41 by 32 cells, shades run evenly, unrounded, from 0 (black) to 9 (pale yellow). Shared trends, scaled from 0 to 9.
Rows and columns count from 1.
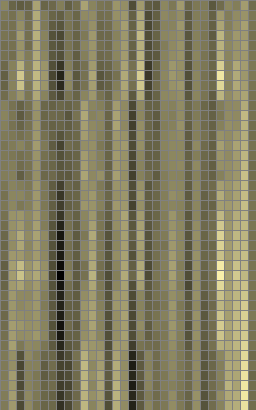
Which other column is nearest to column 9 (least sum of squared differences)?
26
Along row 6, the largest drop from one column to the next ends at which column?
19
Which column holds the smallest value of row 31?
8
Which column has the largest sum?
31
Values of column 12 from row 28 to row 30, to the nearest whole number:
7 6 6
